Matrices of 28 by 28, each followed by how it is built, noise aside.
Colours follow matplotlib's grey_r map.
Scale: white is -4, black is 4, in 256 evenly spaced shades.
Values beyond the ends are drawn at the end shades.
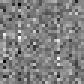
uneven columns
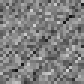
Hankel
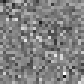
block diagonal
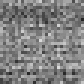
blocks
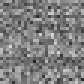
blocks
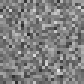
noise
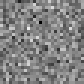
noise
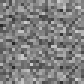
repeating rows
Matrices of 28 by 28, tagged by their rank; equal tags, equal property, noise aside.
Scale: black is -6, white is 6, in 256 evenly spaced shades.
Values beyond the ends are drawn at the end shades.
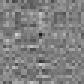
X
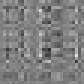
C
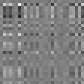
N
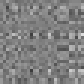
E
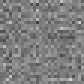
X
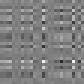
N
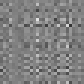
C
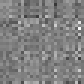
E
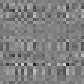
C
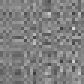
E
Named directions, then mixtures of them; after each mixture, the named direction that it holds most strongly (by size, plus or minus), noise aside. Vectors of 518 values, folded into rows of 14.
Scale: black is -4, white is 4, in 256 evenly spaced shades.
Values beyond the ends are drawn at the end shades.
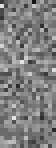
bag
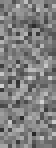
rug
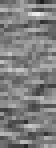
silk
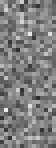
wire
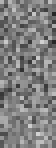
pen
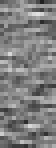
silk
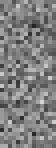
rug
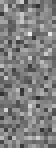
wire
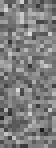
wire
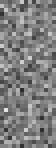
wire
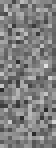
rug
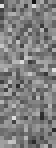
bag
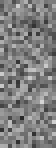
rug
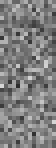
rug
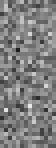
wire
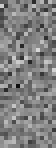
bag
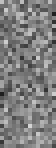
pen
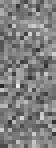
rug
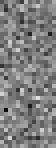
wire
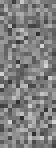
rug
